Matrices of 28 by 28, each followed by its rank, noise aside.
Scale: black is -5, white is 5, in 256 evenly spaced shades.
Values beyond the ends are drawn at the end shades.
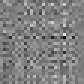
four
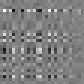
one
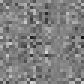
four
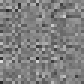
four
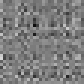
four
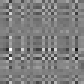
one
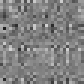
four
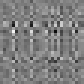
two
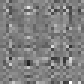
three
